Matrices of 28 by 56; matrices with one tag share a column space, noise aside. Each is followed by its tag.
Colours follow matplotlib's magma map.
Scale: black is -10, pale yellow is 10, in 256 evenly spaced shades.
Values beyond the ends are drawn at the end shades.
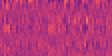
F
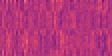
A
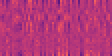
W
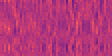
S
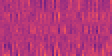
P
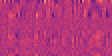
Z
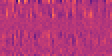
Z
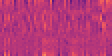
W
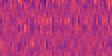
F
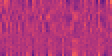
W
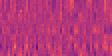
P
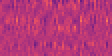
F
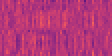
A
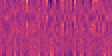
W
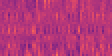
P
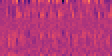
Z
